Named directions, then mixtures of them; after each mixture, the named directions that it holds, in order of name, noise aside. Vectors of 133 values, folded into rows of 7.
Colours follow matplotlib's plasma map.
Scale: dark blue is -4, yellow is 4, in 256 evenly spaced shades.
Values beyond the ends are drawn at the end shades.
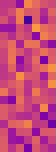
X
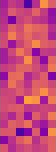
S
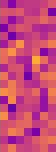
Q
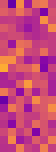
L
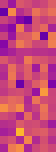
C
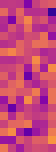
C, Q, S.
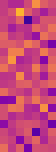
L, X.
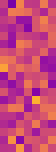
C, L.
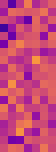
C, Q, X.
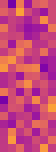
L.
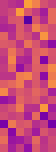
X.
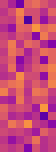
X.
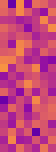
L.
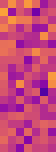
C, S.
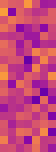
C, S.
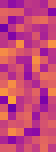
Q.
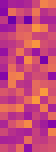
C, S, X.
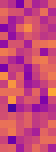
L, Q.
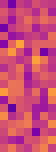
Q.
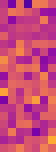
L, Q, S.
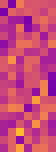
C, L.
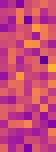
S, X.
